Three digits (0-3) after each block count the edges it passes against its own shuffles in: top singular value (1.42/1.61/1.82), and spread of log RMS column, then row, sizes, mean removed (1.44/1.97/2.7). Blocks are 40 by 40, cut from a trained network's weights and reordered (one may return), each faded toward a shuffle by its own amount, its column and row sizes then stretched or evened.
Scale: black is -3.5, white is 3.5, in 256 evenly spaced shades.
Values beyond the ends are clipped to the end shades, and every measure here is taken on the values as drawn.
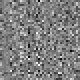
2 2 1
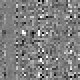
0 3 1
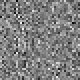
3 2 0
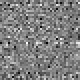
0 1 2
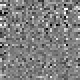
2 2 2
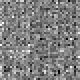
1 0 2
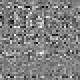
1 0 3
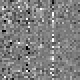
1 2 1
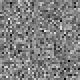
0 1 0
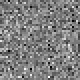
0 1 1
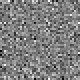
1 1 1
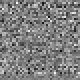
2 0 2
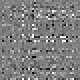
2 2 3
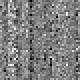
2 2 1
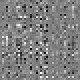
2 3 2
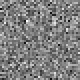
1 0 0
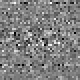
0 0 2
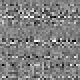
3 0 3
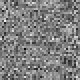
2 1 0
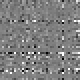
1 2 3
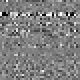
3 0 3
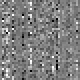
0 3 0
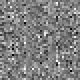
0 2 0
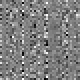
3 3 1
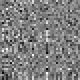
3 2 1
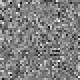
0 1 0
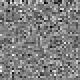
1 1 2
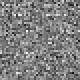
0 0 1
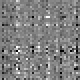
2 2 2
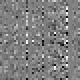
1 3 1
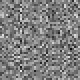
3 2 0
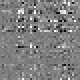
2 2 3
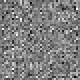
1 2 1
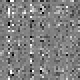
0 3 2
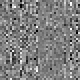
3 3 0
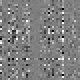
1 3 2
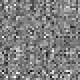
3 1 2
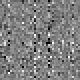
2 2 1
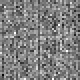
1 0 0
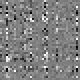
1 3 2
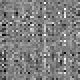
2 2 2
